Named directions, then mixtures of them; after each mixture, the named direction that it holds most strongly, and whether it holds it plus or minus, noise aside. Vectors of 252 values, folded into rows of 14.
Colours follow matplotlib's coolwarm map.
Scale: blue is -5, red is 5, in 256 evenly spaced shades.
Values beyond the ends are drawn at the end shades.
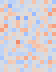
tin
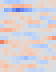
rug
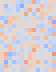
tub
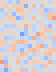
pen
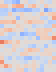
rug, plus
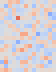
pen, minus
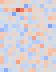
pen, plus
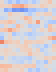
rug, plus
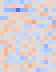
rug, plus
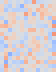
tub, plus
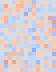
tub, minus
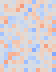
tub, minus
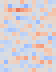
rug, minus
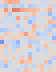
rug, minus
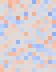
tin, minus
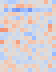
rug, plus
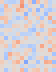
tub, minus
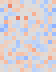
tin, minus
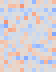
tin, minus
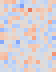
tub, plus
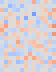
tin, plus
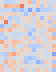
tub, minus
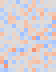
pen, plus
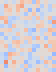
tub, minus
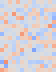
pen, minus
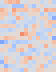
pen, minus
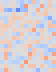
tub, plus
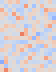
pen, minus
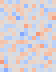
pen, plus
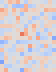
pen, minus
